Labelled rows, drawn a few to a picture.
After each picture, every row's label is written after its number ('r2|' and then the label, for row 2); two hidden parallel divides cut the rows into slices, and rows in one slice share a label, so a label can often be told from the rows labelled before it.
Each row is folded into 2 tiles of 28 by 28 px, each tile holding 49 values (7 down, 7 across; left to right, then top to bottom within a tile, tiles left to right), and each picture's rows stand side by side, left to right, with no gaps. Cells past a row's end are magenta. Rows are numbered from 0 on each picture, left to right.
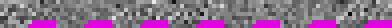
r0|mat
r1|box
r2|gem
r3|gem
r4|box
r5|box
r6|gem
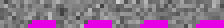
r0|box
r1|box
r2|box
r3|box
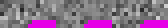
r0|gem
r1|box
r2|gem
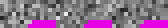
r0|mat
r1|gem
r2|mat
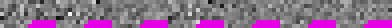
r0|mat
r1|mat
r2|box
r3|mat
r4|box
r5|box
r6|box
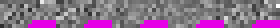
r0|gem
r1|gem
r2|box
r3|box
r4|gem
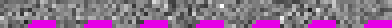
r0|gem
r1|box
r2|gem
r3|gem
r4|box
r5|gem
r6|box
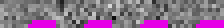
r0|box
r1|gem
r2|mat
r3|box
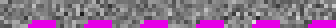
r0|box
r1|mat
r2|box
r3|box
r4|mat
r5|gem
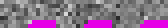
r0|mat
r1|gem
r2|box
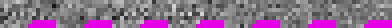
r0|mat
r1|box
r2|mat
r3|mat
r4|box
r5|box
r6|box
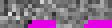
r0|gem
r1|box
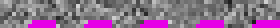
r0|mat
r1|mat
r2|gem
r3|box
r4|gem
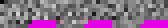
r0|gem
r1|mat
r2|mat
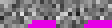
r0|mat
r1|gem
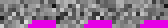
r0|mat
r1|mat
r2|mat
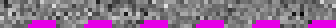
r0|gem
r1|mat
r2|gem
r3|box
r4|box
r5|gem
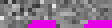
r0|gem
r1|box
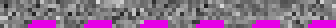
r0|gem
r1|gem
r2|mat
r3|gem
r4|box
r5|gem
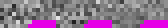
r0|mat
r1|gem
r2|box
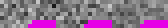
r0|mat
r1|gem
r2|box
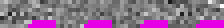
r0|mat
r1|box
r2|box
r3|gem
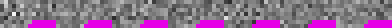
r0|mat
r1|box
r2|mat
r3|box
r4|gem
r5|box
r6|box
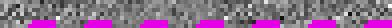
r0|mat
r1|gem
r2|box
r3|box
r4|gem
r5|mat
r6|gem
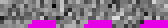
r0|mat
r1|mat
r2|gem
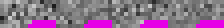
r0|mat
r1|box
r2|mat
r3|box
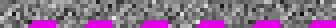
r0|gem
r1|mat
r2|gem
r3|mat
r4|gem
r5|gem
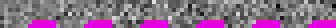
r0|box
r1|mat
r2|gem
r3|gem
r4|mat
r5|mat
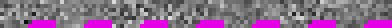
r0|gem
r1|box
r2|mat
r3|gem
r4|box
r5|gem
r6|box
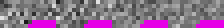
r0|gem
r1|gem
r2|box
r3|box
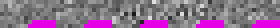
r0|box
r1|box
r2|gem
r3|mat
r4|box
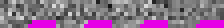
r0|gem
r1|mat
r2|mat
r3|box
